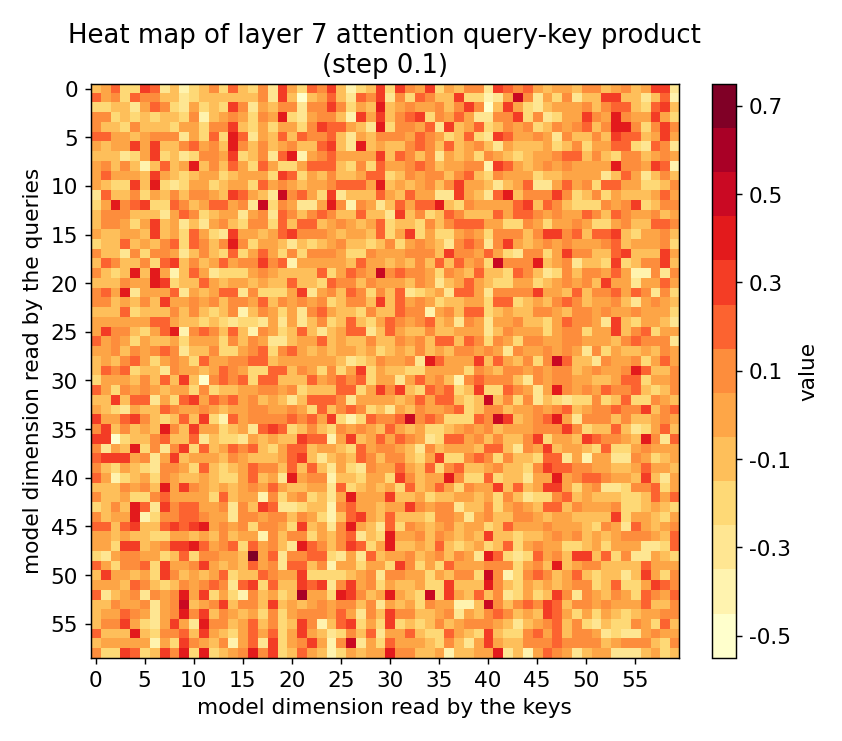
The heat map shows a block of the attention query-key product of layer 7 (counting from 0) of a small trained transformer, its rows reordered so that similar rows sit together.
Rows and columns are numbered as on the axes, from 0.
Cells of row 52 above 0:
23
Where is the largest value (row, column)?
48, 16
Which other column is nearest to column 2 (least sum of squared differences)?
12
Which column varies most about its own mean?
40
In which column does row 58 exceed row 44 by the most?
41
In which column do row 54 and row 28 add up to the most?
47
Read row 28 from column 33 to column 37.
-0.3 0.4 0.2 0 0
